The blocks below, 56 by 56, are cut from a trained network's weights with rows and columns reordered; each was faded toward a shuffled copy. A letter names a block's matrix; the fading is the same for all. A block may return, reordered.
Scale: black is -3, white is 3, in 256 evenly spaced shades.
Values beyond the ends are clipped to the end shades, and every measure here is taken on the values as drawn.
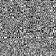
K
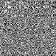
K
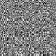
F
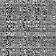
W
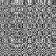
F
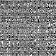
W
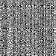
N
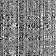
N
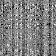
N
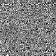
K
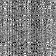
N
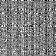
N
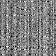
N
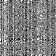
N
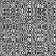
F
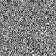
K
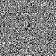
K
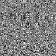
K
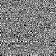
K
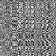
F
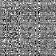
W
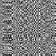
F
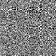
K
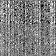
N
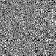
K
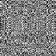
F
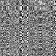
F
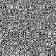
K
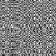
F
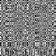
F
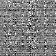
W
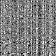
N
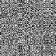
F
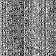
N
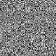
K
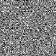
K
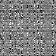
W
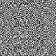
F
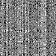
N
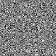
K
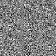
K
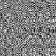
F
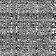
W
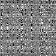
W
